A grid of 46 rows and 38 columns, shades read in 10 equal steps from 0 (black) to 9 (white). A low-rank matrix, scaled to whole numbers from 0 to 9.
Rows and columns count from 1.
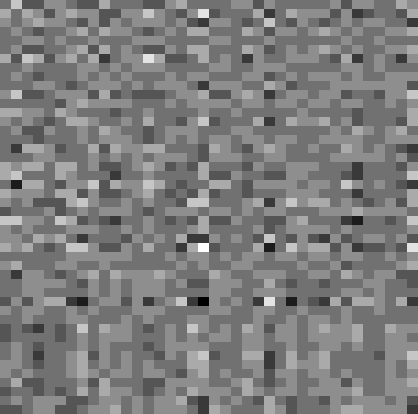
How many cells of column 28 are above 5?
1
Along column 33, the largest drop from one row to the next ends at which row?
25
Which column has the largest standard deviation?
19
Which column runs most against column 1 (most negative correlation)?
33
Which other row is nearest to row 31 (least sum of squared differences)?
17
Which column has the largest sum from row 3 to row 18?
8
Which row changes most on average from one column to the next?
34
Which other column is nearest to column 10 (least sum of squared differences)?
23
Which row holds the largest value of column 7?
28
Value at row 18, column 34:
5
